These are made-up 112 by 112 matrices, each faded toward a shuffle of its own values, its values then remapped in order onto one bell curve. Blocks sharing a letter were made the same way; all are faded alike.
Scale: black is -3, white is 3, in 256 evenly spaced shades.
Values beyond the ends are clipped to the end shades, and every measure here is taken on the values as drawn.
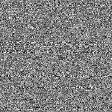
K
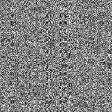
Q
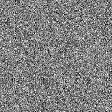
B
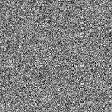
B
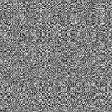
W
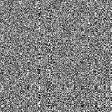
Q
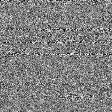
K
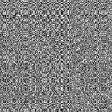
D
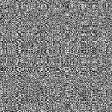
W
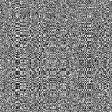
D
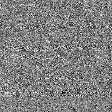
K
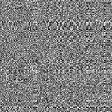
W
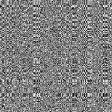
D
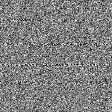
K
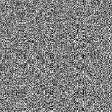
Q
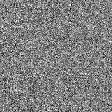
B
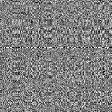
W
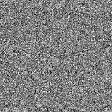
B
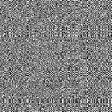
D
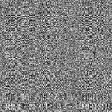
W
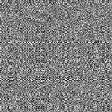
W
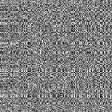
D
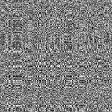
W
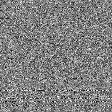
K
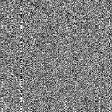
Q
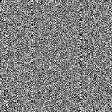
Q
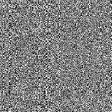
Q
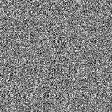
B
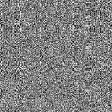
Q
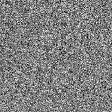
B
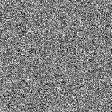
B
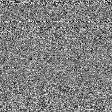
K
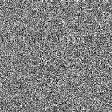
B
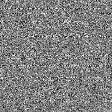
K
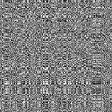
D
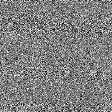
K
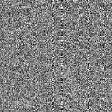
Q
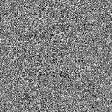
B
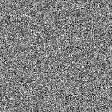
B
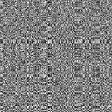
D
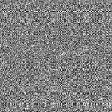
W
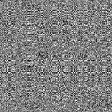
W
